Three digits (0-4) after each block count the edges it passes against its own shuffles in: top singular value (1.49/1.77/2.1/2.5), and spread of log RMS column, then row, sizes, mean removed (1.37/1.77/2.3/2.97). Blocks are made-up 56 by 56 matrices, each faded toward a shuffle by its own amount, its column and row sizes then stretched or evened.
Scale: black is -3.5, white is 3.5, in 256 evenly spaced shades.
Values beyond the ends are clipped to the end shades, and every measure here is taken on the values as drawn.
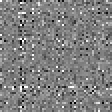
2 3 3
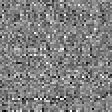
2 0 3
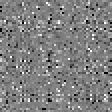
3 1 2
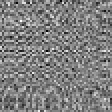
4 2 3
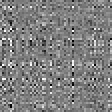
4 4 3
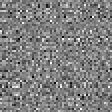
3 0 3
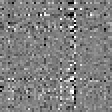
3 3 3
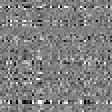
4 2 4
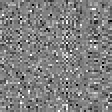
3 2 0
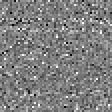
0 1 2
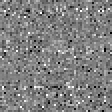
0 0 2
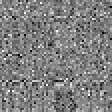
3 0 1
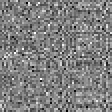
3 0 1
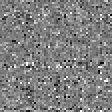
1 1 2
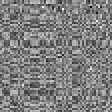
4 0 1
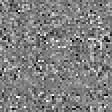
1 1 2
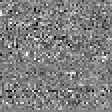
0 1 4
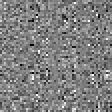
2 3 1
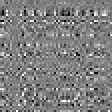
4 2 4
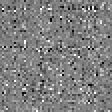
2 2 2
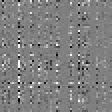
2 4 3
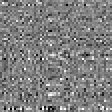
3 1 3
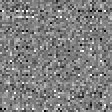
2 1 2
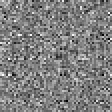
2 0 2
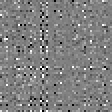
3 3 3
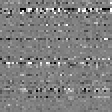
3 1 4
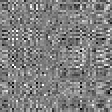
4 2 3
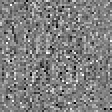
2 2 0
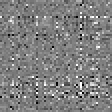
3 3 3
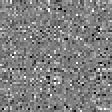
3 1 2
